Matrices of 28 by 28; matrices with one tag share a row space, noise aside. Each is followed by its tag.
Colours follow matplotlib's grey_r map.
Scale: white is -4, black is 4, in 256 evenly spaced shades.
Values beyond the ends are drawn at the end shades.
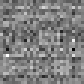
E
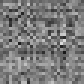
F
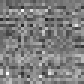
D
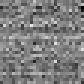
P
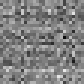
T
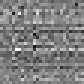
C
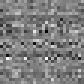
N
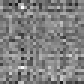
F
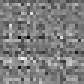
F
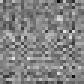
T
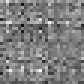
D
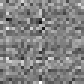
D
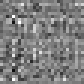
C
